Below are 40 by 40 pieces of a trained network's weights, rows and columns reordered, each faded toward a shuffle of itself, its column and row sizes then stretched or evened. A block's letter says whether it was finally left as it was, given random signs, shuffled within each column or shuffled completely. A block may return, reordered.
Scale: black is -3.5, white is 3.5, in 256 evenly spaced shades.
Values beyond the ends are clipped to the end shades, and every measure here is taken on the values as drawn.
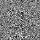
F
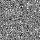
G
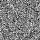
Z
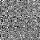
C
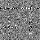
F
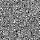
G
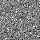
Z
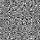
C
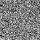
F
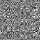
C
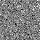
Z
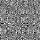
C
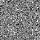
G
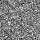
Z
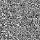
F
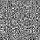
C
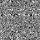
F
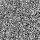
Z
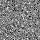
Z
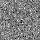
Z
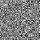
C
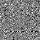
F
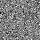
Z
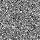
Z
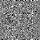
F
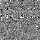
F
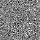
F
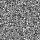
Z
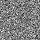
Z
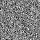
Z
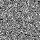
Z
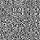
C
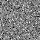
Z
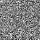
F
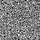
Z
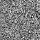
G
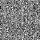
G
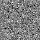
G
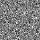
G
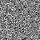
G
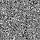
Z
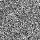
Z
